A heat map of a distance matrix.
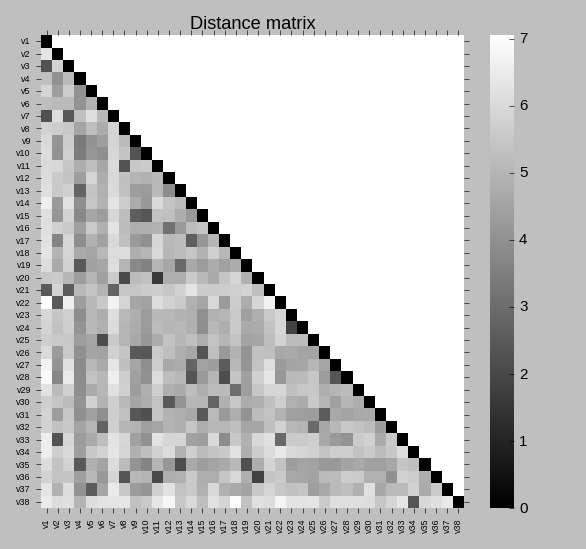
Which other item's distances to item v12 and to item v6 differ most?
v25
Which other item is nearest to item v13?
v35
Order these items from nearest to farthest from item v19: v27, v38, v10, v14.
v10, v27, v14, v38
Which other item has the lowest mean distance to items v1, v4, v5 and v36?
v20
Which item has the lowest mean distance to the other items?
v4
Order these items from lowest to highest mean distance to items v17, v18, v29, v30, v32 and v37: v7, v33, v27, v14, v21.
v27, v14, v33, v21, v7
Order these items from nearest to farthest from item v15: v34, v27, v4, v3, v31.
v31, v4, v27, v34, v3
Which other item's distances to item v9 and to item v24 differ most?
v23
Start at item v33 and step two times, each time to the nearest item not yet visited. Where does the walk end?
v22
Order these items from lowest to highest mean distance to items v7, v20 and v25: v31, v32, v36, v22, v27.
v36, v32, v31, v27, v22
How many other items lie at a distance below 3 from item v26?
4
